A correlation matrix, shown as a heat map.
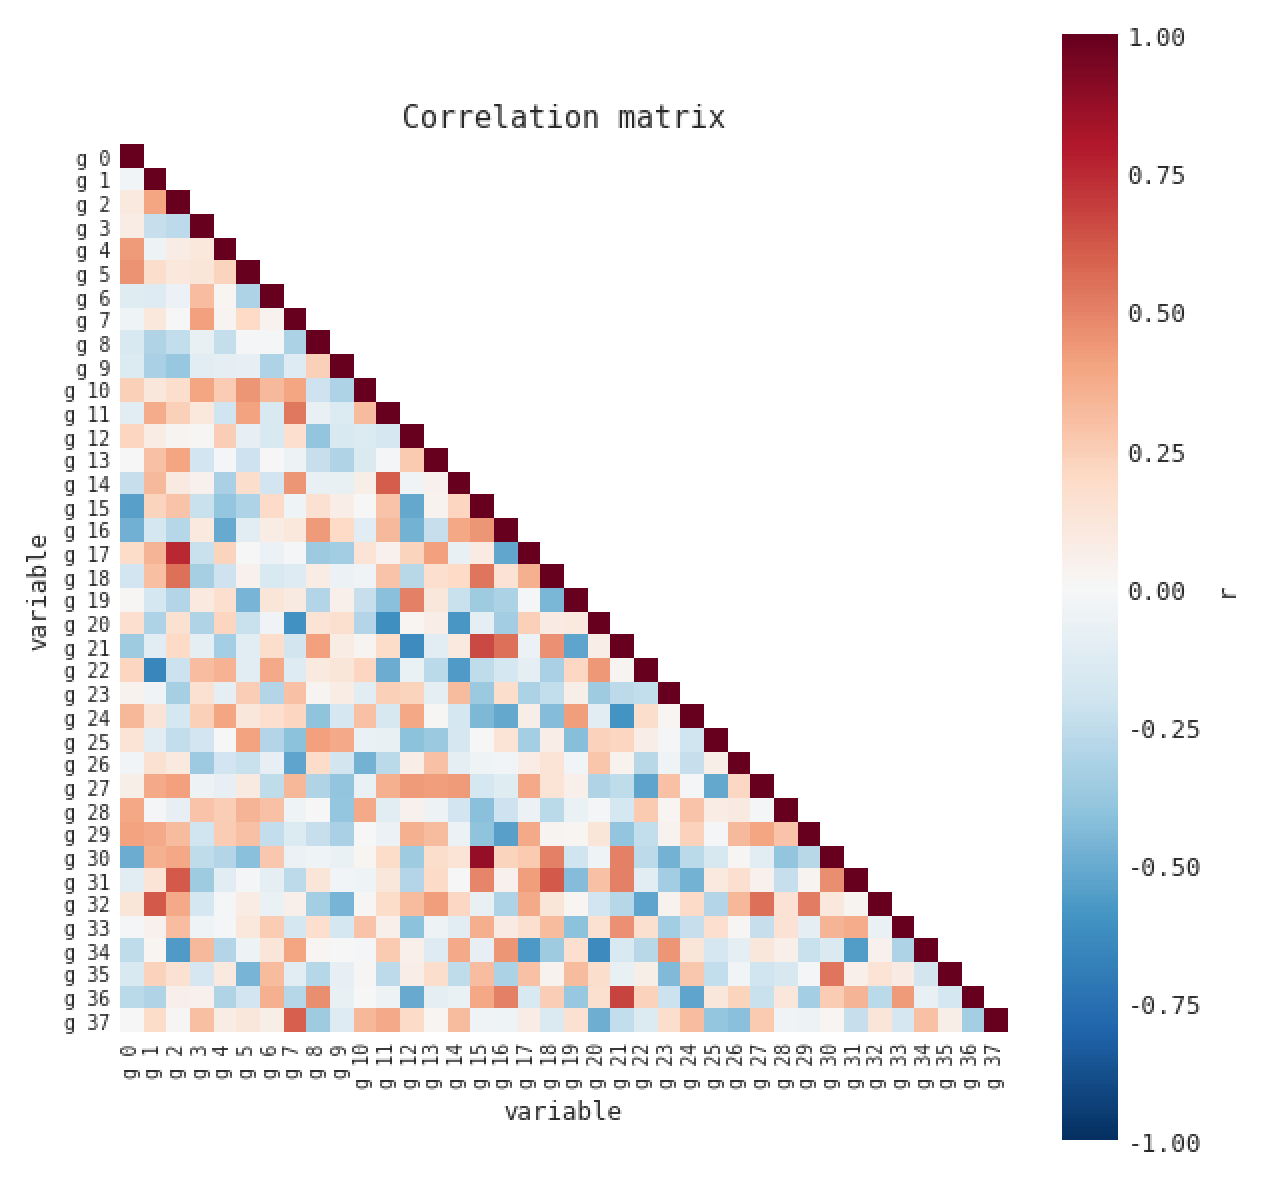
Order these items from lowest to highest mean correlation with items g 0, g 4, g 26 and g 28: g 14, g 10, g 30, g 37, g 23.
g 30, g 14, g 37, g 23, g 10
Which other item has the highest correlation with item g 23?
g 34
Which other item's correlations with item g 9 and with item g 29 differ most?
g 32
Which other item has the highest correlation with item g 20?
g 22
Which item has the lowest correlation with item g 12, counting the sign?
g 21
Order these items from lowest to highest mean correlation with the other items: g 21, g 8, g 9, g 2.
g 9, g 8, g 21, g 2
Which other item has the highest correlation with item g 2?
g 17
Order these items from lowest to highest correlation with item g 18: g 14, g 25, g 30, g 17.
g 25, g 14, g 17, g 30
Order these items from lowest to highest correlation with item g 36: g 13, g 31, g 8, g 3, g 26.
g 13, g 3, g 26, g 31, g 8
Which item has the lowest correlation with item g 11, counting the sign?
g 20
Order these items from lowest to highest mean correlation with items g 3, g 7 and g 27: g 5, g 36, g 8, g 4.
g 8, g 36, g 4, g 5
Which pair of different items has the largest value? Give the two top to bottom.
g 15, g 30
